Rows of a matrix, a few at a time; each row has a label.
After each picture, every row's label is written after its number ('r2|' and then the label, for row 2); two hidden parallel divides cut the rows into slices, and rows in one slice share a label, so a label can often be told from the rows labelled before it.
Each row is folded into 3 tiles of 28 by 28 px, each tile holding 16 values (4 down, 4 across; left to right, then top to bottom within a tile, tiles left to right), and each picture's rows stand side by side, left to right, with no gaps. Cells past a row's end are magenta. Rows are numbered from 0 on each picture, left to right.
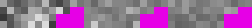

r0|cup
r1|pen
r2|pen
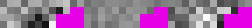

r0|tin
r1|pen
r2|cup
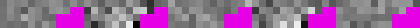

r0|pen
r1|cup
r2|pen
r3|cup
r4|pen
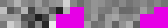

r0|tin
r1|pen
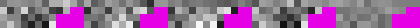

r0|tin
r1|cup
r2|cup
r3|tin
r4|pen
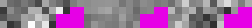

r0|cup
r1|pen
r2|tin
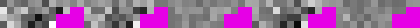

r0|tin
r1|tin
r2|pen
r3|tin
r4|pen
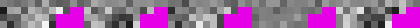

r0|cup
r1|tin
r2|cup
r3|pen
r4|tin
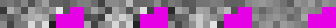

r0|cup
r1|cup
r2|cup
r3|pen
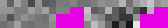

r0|pen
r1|tin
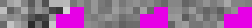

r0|tin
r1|pen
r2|pen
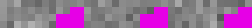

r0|pen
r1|pen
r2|pen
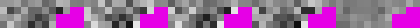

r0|tin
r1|tin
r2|tin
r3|tin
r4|pen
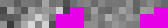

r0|cup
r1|pen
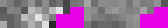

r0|cup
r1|pen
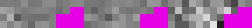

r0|pen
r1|pen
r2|cup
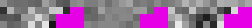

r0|cup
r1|pen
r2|tin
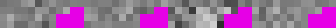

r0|pen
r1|pen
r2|cup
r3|pen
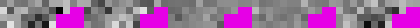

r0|tin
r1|cup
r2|pen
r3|pen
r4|tin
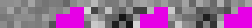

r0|pen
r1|tin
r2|tin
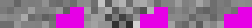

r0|pen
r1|tin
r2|pen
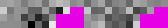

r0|tin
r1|tin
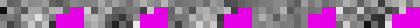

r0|cup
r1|tin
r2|cup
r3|pen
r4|tin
